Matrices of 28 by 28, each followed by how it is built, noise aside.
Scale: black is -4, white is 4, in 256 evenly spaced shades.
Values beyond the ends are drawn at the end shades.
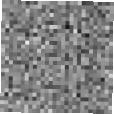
repeating rows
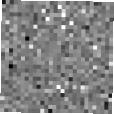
sparse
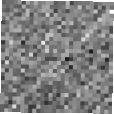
Hankel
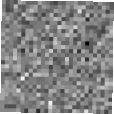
Hankel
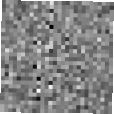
uneven columns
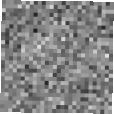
Hankel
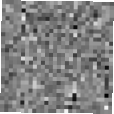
uneven columns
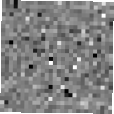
sparse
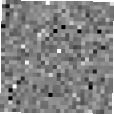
sparse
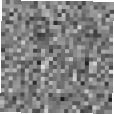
repeating columns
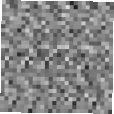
repeating columns
